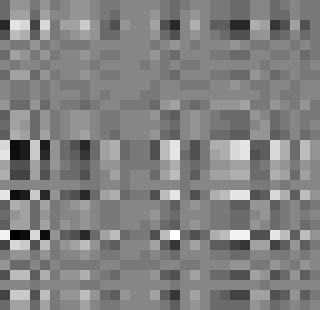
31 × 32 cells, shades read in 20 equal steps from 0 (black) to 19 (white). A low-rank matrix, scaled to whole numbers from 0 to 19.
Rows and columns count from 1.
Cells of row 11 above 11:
2
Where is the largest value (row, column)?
24, 18
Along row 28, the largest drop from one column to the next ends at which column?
4
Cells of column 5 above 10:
17
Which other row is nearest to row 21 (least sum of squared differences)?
14
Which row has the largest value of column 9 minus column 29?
3
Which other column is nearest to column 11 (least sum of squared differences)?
6
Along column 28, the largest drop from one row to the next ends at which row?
25
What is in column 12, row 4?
8
